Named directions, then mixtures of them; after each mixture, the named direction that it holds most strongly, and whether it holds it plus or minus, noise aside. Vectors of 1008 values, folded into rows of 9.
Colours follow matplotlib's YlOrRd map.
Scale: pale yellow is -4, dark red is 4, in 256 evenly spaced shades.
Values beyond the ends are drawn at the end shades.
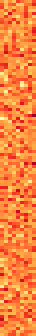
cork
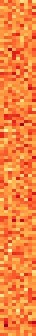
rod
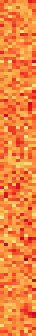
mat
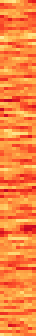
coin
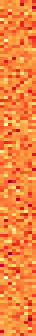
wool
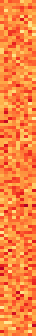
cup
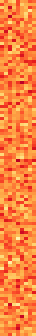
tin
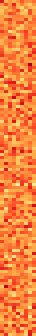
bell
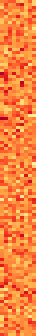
cork, minus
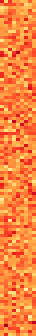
rod, plus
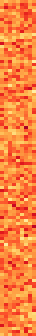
mat, minus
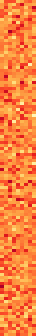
cork, minus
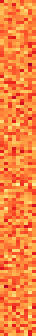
bell, plus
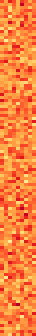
tin, minus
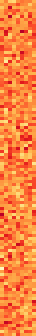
cup, minus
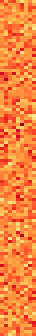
rod, plus
